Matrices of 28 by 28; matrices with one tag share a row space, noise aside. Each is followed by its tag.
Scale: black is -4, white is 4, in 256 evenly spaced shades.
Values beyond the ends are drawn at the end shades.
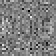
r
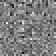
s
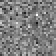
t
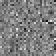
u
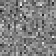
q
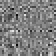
u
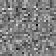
t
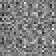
q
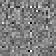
r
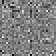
r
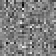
s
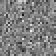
s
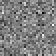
q
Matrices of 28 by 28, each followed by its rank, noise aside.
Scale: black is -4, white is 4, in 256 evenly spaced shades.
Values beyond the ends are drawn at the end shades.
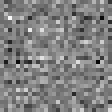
five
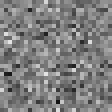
five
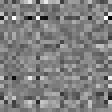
two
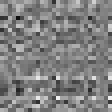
three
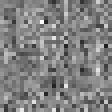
five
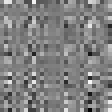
two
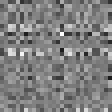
three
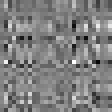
two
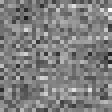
four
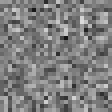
five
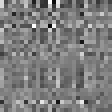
two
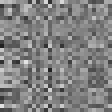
two
